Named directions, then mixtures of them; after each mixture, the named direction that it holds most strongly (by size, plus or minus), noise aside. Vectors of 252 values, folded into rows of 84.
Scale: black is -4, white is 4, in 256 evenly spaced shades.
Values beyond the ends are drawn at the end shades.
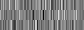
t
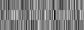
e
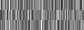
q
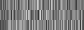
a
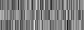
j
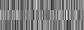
j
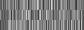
a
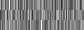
q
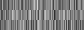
e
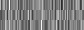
q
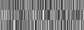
t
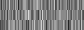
a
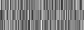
q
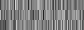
a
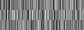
e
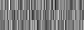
q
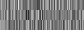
a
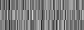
q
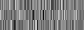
t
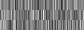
a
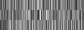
a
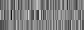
a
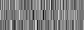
t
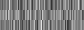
j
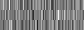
t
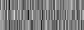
q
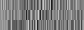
a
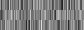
q
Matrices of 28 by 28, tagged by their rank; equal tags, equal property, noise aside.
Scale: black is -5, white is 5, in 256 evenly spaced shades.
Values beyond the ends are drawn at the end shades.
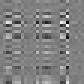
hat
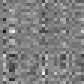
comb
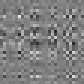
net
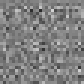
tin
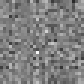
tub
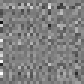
comb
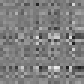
net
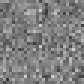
tub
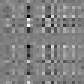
hat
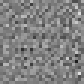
tub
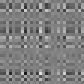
hat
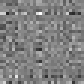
comb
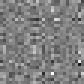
tin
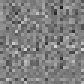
tub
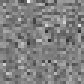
tub
